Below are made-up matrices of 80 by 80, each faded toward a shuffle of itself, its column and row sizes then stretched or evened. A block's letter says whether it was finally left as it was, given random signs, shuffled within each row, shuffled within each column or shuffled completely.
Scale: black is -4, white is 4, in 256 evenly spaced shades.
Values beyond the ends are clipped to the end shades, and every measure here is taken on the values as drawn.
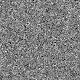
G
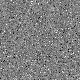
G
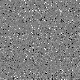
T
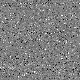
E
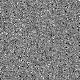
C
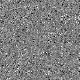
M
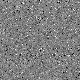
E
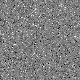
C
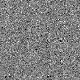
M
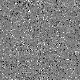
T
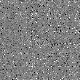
T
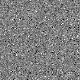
T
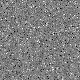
G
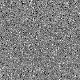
T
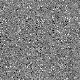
M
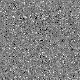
T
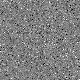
G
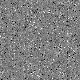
C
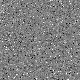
G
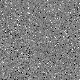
C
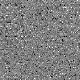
M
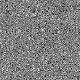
M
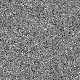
G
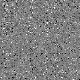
M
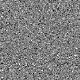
M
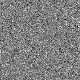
C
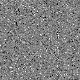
C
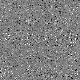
T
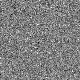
E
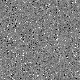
C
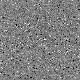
E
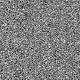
T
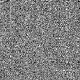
M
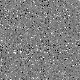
T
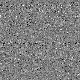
E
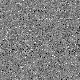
E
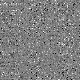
M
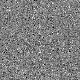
T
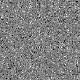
M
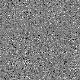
T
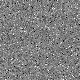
G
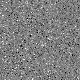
G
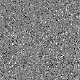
T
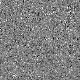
T
